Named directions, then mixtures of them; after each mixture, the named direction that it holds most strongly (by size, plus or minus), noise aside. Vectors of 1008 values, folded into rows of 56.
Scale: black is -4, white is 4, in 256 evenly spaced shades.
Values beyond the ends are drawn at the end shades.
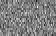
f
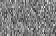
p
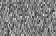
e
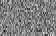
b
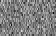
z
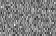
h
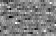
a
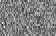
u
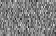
p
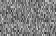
p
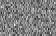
h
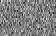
z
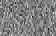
e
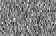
u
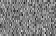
z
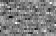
a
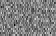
h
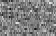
a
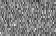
h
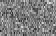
p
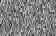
z
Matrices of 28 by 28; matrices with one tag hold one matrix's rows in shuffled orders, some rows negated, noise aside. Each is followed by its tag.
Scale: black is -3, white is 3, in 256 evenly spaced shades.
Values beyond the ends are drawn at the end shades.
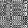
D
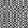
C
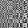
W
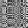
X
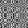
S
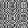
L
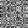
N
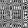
D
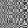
W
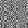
S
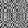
S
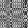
D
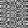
N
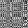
D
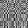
L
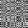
N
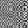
W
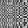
W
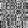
N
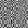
S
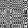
D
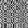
S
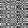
N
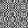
L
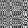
D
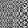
W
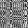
D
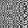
W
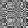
X
